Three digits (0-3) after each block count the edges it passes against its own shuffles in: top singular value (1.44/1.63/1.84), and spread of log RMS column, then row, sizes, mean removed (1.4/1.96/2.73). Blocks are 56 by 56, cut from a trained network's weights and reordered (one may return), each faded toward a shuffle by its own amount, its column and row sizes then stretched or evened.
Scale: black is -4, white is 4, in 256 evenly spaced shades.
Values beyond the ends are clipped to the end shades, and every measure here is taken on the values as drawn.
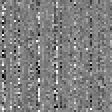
1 3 0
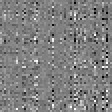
2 3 2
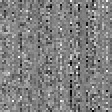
1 3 0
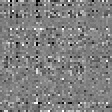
2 2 3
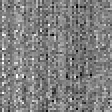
3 2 1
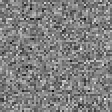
0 0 0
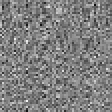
3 2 0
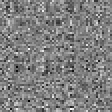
3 2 1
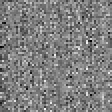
0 2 0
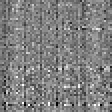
3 1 2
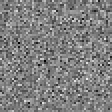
0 0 1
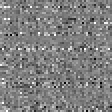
0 0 3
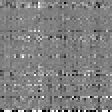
3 0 3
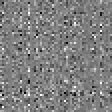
0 3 2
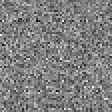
1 0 2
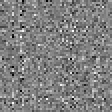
1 2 2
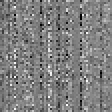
2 3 1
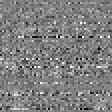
0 0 3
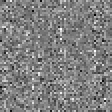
0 2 1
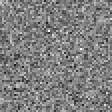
0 0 0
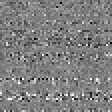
0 1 3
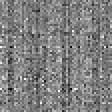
3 0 2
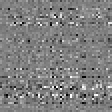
3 2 3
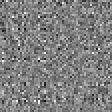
3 1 2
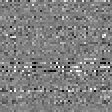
1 1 3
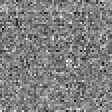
0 1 1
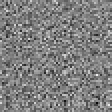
3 1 1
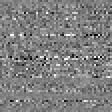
2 0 3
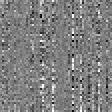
3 3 1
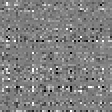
2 2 3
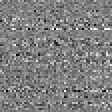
2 0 3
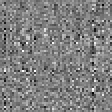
3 2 2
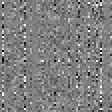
3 3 1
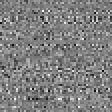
3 0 3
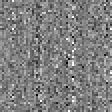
0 2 0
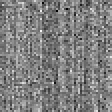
3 0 0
